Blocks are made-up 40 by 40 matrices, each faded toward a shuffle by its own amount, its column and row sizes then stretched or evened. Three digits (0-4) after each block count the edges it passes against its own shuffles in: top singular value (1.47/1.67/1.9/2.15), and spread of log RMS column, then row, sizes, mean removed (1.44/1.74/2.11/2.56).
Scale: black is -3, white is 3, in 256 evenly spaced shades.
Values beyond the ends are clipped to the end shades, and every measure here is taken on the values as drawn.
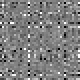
4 3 4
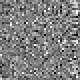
2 1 0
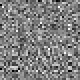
3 0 1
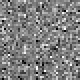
1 3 0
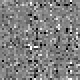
0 3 2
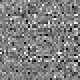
3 0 1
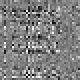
4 4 3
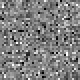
0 2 1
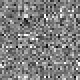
2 0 2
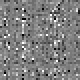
2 4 2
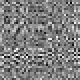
4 1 3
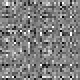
4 4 3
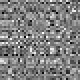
4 0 3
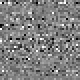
0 0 4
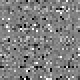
0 2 3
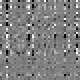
4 4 4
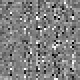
0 4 2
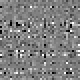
0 3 4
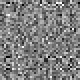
3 1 2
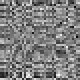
4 0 3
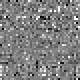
1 0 3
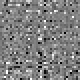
1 3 4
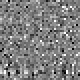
1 2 1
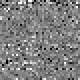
0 0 3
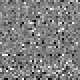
0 0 3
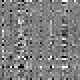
4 4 3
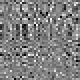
4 1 2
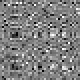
4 1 2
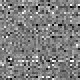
3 1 3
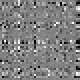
4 3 4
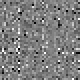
2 3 1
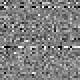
3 0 4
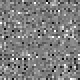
1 0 3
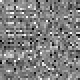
3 0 0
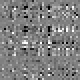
4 3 4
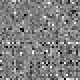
1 1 3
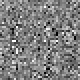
1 3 0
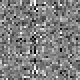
2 2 0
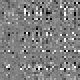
3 4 4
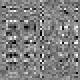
4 4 3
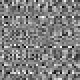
4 1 4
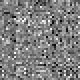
2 0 0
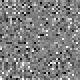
2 0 2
